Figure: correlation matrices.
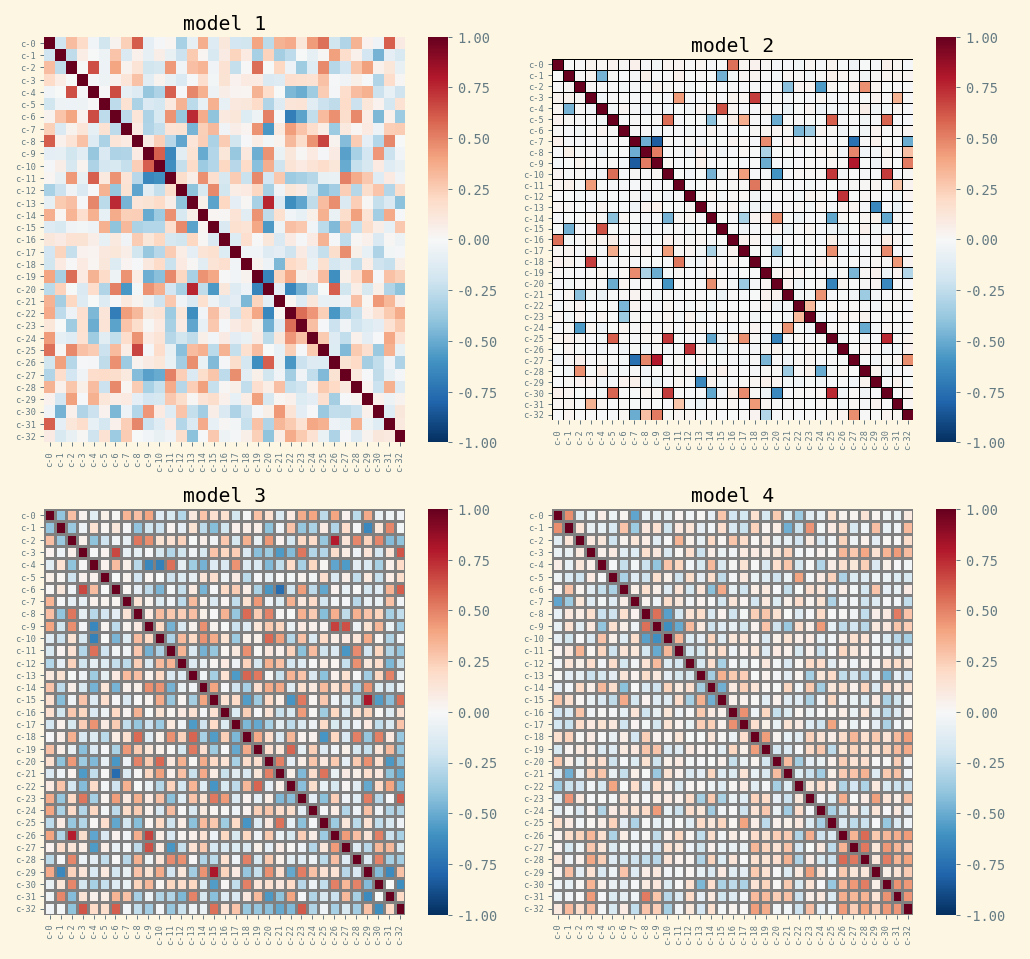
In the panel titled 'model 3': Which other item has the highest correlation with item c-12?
c-28
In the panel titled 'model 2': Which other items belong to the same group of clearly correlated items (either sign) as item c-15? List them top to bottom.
c-1, c-4
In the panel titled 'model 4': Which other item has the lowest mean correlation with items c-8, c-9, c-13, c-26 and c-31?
c-10
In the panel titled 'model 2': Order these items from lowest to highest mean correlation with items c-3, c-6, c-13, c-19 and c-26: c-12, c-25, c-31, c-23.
c-23, c-25, c-31, c-12
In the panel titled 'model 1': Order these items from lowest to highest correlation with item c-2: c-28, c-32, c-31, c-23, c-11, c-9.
c-23, c-9, c-32, c-31, c-28, c-11
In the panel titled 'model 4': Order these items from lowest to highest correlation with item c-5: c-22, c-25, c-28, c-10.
c-28, c-10, c-25, c-22
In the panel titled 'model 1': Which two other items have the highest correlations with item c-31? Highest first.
c-0, c-8
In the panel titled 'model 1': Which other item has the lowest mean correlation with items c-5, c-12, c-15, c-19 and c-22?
c-20
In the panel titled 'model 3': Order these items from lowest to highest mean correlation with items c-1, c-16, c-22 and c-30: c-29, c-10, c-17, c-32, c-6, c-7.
c-29, c-32, c-17, c-10, c-6, c-7
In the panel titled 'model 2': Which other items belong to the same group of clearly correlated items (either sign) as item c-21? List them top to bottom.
c-2, c-24, c-28
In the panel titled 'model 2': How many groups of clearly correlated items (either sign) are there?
9
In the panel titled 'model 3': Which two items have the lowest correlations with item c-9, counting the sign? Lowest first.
c-4, c-11
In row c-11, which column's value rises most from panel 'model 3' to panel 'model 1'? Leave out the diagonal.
c-27
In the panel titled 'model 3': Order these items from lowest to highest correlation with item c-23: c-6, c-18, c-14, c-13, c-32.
c-18, c-14, c-13, c-6, c-32
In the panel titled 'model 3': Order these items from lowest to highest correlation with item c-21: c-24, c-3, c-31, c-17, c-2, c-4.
c-3, c-31, c-4, c-17, c-2, c-24
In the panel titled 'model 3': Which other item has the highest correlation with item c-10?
c-20
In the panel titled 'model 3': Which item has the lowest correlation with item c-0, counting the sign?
c-1
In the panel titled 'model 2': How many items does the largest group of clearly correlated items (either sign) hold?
7
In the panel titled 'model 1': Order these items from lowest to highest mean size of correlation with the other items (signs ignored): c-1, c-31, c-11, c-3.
c-3, c-1, c-31, c-11
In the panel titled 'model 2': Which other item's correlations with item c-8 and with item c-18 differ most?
c-3
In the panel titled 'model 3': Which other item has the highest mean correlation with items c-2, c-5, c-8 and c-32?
c-23
